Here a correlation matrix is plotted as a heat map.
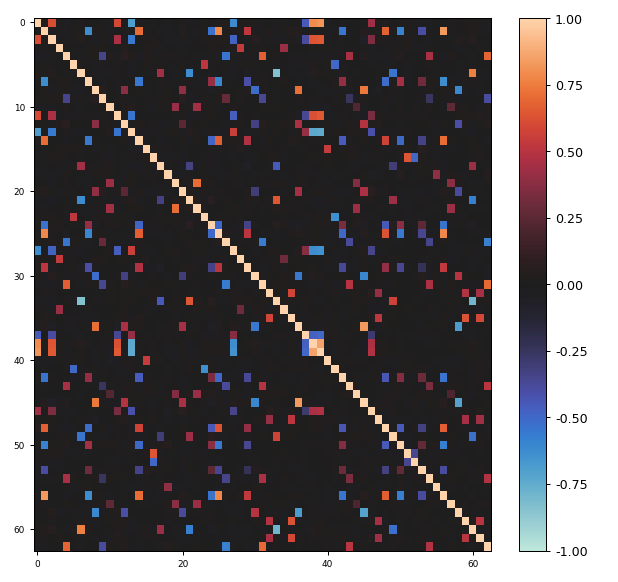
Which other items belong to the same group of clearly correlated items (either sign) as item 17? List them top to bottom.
6, 21, 33, 49, 60
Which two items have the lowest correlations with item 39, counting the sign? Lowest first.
13, 27
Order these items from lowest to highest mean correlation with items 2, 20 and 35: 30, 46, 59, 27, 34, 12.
27, 30, 34, 12, 46, 59
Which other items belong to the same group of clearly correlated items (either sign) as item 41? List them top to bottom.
5, 23
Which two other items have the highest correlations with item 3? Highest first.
28, 34
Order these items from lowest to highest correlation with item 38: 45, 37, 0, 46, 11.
37, 45, 46, 11, 0
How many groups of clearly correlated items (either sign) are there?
12
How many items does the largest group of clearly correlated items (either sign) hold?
11
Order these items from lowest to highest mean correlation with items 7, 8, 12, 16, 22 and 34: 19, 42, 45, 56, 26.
56, 26, 42, 19, 45
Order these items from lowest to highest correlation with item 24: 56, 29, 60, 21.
56, 29, 60, 21
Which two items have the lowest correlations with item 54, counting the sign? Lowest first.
26, 9
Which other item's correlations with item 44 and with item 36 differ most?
45
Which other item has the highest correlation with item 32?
35
